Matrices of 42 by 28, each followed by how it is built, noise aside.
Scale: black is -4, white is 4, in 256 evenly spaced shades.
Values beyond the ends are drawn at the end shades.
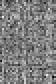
blocks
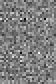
low rank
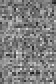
blocks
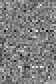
uneven rows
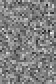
noise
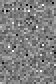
sparse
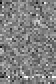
uneven rows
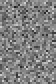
repeating columns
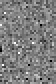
sparse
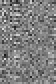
low rank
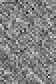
Toeplitz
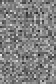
blocks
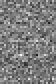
repeating columns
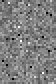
sparse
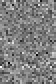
uneven rows
